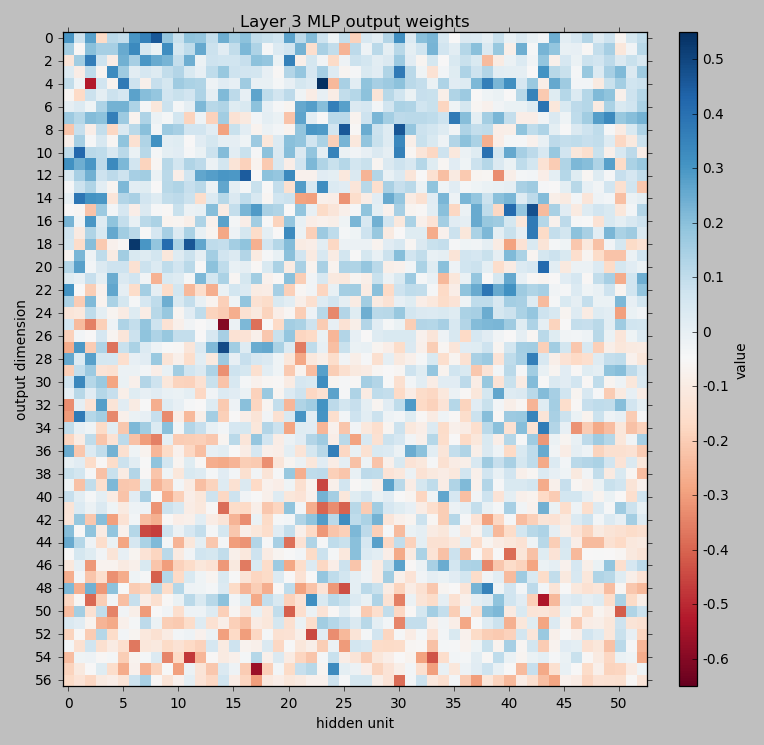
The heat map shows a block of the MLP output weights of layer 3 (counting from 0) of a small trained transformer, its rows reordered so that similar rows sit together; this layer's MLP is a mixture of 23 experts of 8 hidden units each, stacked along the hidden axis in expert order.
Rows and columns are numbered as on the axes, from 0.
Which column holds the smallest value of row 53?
6
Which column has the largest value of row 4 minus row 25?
23
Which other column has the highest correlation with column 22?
25
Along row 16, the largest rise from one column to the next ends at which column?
42
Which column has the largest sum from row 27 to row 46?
1
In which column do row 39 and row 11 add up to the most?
4
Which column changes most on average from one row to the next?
43
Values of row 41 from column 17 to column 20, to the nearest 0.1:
-0.1 -0.2 -0.2 0.2
